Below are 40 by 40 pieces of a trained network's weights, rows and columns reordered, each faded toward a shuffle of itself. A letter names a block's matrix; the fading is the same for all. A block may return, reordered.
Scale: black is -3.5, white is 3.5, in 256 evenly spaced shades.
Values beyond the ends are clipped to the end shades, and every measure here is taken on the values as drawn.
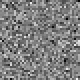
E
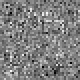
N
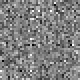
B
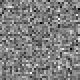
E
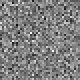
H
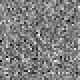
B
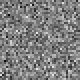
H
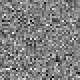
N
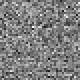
E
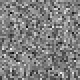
E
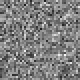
E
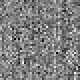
B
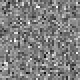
B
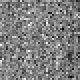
B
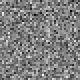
N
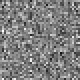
H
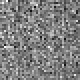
B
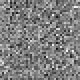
H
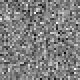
N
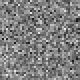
N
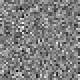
H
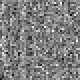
B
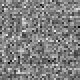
E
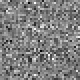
N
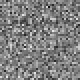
E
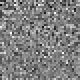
N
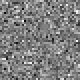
N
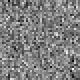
H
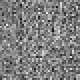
H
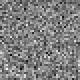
E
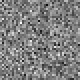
H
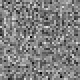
H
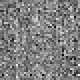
B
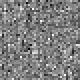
B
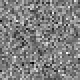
E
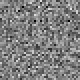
E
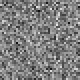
H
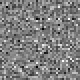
N
